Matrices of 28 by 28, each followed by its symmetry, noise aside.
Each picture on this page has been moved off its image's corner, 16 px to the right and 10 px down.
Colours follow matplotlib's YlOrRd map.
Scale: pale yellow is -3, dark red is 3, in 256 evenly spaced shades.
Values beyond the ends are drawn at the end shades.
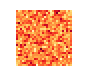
same after a half turn.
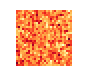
antisymmetric.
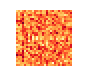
mirrored top to bottom.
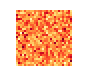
same after a half turn.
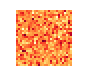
no symmetry.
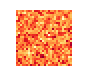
symmetric across the other diagonal.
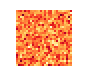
antisymmetric.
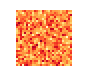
symmetric across the other diagonal.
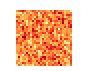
symmetric across the other diagonal.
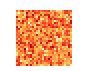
symmetric.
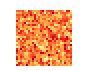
antisymmetric.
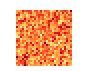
symmetric across the other diagonal.
